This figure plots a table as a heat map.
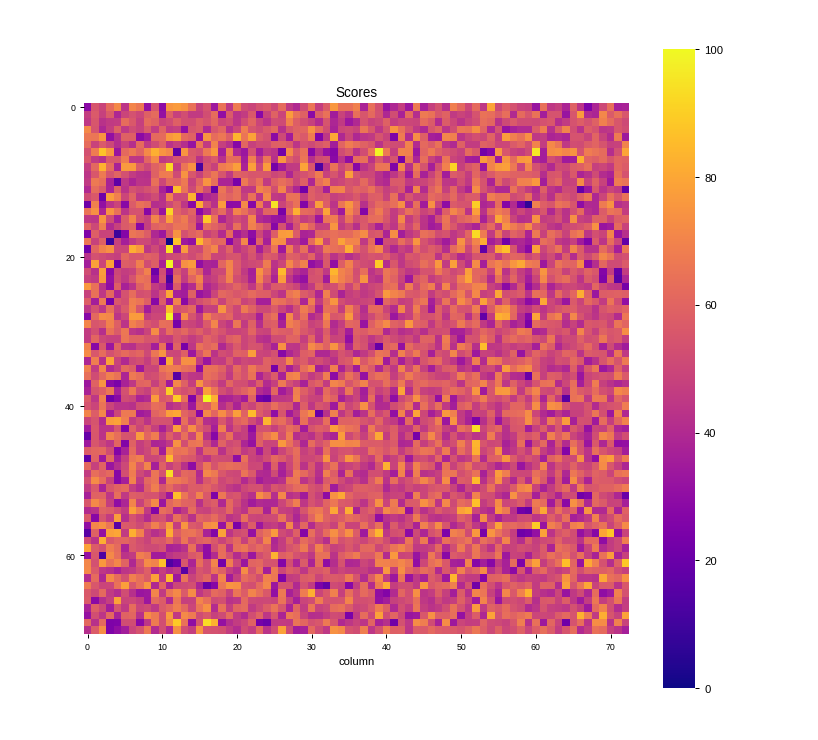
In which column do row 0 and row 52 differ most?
11
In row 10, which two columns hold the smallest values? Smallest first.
4, 20
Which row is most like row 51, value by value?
30
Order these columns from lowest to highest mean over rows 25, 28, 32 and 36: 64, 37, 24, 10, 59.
59, 37, 64, 24, 10
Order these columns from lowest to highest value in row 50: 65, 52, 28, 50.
50, 28, 65, 52
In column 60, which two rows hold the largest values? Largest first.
6, 56
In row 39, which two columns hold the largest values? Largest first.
16, 12
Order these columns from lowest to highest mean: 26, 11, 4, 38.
4, 26, 38, 11
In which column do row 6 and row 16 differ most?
39
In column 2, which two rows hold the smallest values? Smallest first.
60, 12
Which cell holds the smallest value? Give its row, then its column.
18, 11
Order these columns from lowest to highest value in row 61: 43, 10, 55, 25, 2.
55, 25, 43, 2, 10
